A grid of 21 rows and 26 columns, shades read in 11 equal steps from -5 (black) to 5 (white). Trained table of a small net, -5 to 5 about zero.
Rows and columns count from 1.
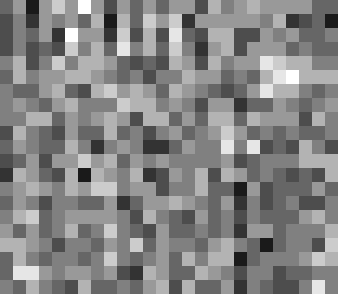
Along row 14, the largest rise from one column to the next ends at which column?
20
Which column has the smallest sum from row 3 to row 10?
16
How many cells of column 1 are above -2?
15
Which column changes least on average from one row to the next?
22
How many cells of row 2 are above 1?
5
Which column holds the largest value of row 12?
7
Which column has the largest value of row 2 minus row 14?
19
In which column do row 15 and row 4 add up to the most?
14
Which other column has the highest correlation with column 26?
9
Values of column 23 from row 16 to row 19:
-1 0 0 0
